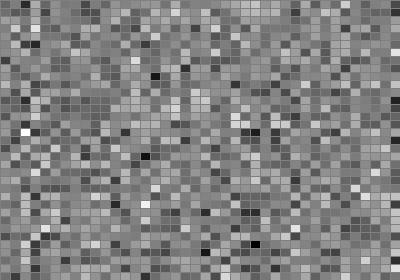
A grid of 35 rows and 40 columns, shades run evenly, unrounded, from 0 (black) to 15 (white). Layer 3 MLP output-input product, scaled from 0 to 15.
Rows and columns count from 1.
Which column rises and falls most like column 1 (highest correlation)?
11
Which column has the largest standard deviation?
40
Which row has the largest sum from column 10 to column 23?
14
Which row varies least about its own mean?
3
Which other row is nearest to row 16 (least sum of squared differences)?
30
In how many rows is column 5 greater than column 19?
16
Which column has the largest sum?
18
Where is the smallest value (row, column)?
31, 26
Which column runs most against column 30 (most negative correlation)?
24
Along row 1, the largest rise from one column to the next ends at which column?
4
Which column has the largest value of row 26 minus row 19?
15
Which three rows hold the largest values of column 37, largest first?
25, 33, 7
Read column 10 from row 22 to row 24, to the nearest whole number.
5 9 6
